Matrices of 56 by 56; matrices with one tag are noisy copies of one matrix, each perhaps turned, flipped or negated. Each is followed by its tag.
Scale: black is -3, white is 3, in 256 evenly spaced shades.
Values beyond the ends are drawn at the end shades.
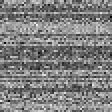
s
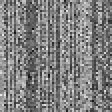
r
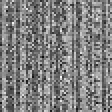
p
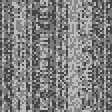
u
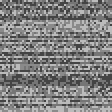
r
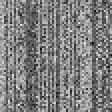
r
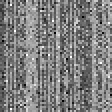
r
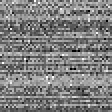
r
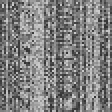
u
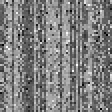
s
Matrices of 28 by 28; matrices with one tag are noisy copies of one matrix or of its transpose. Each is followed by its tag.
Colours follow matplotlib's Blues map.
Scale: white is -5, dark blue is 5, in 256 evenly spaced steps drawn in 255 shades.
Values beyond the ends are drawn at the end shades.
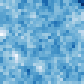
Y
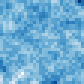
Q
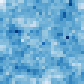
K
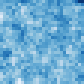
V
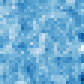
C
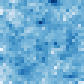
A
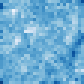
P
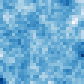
Q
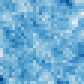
Q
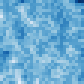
V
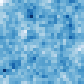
K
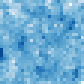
A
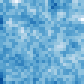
V
